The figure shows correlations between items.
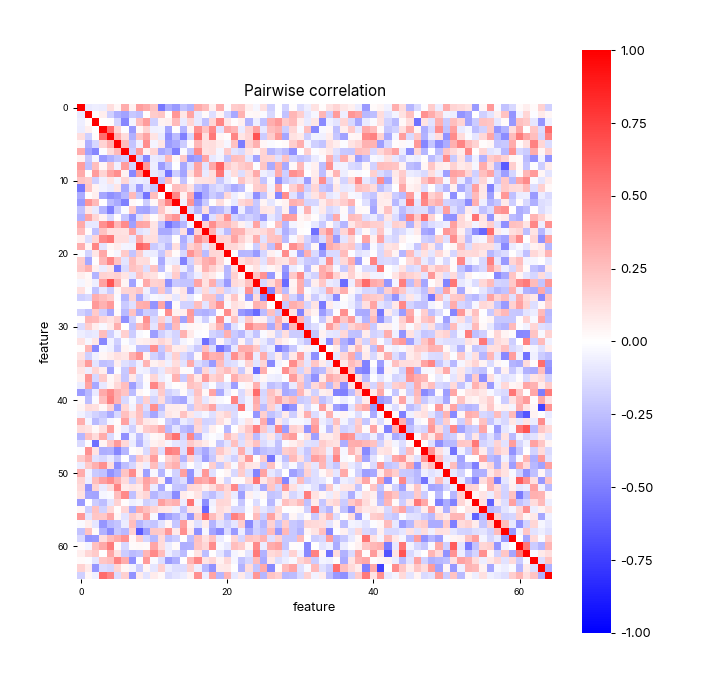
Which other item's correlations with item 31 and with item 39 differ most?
24
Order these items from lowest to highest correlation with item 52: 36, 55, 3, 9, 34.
3, 55, 36, 34, 9
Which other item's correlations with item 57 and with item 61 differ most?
44
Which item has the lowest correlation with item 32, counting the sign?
17
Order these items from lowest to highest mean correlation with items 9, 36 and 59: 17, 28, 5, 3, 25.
28, 17, 3, 25, 5
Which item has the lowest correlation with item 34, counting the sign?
61
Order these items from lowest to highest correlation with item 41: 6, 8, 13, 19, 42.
19, 42, 13, 6, 8
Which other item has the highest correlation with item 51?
60
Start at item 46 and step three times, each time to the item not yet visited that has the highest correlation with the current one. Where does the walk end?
47
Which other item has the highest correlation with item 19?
8
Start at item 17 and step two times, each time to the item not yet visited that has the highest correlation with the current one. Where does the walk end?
21
